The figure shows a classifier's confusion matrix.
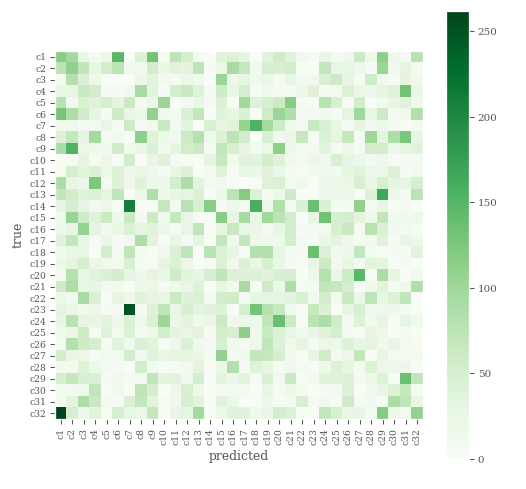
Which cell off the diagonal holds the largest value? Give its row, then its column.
c32, c1
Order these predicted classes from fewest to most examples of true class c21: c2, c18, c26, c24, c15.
c18, c15, c26, c24, c2
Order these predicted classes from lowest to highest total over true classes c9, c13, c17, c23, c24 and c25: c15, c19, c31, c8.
c31, c8, c19, c15
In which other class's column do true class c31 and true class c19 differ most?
c30
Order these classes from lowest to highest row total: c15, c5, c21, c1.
c21, c5, c1, c15
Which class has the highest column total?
c2
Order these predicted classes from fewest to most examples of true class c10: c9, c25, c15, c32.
c32, c9, c25, c15
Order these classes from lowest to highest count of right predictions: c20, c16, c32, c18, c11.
c11, c20, c16, c18, c32
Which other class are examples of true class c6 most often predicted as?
c1
